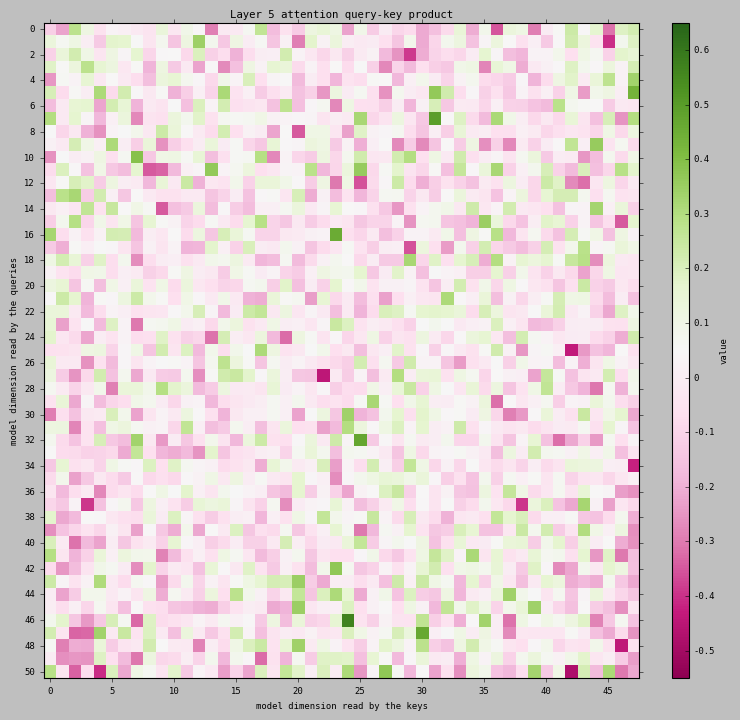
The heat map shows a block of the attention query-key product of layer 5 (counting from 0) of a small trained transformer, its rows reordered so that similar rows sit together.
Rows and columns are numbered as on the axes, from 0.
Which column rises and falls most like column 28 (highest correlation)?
11
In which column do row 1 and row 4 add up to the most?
47
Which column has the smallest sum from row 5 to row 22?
26
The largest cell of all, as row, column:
46, 24
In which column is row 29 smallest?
36
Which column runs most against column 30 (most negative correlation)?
2
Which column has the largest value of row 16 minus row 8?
23
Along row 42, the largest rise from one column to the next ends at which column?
8
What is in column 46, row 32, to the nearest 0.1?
-0.1
